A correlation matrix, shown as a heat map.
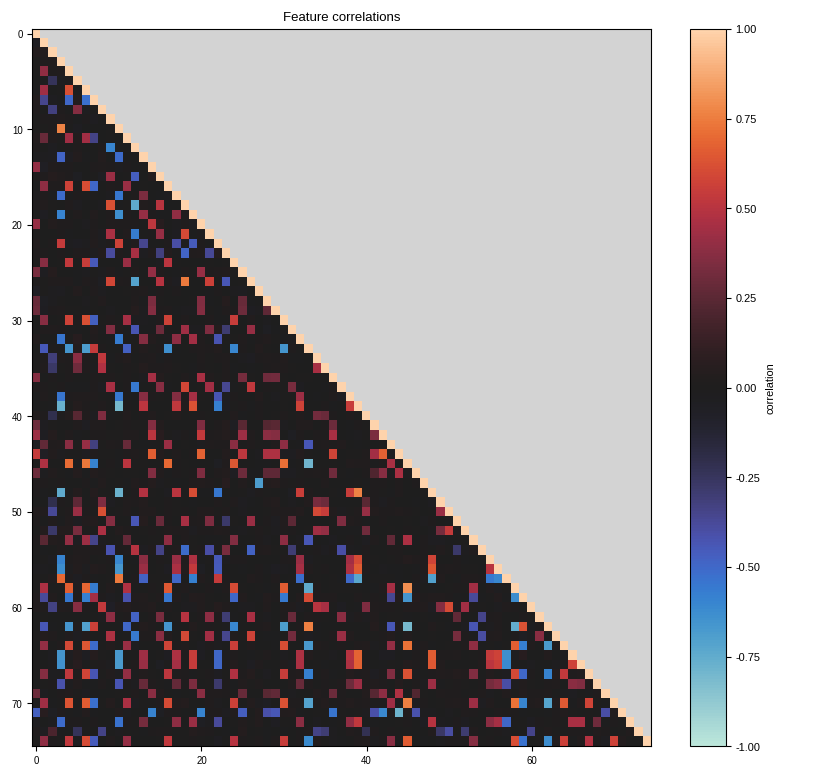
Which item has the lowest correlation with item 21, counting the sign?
12
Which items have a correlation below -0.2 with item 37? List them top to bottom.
12, 23, 54
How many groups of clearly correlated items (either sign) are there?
6
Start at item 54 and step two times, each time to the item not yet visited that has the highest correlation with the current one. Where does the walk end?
23
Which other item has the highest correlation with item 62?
33
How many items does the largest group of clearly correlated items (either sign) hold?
19
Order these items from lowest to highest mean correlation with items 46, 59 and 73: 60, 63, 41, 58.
58, 60, 63, 41
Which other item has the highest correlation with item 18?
26
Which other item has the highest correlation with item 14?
44
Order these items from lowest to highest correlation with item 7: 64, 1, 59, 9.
64, 1, 9, 59
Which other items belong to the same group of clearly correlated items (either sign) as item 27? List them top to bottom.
47
